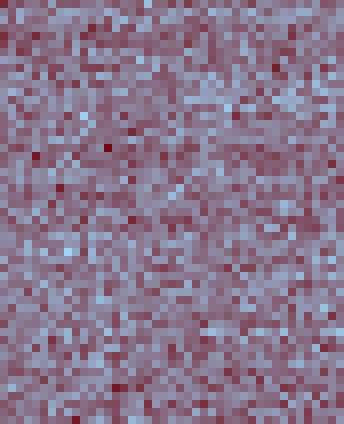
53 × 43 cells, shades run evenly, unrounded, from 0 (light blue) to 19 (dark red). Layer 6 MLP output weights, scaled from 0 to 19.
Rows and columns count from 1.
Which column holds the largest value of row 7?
3
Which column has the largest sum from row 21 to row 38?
39
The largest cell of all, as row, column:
19, 14
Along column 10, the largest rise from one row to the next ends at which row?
53
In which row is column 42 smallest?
33
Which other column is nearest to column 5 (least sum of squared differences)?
21
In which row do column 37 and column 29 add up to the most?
47
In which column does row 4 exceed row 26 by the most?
37
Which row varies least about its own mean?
31
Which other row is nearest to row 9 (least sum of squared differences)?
25
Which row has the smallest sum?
42
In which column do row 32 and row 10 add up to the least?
6
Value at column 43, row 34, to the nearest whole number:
7
